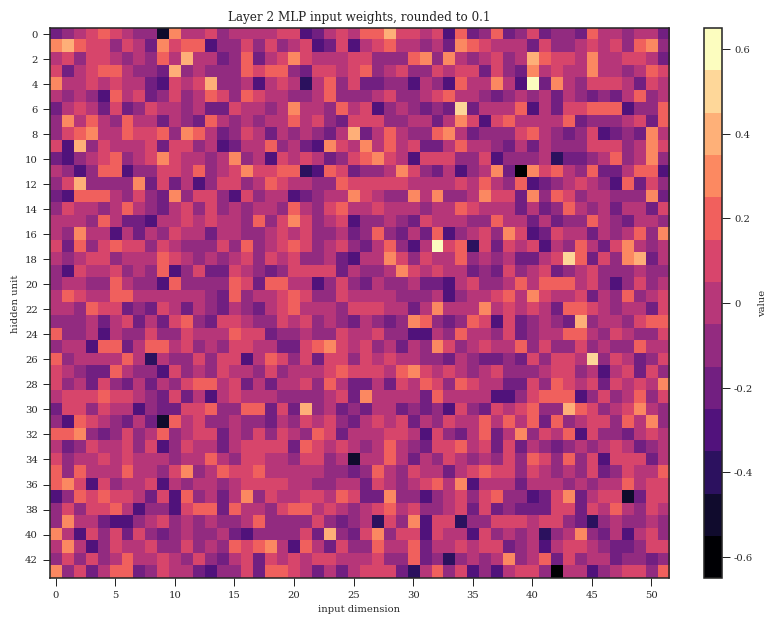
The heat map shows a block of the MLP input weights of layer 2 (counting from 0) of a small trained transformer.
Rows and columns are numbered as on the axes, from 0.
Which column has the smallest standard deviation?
19
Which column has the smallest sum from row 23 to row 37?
9
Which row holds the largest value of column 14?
35
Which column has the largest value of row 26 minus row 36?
45
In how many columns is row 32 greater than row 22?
19
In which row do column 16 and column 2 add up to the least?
40
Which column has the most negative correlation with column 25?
49
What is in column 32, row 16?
0.2
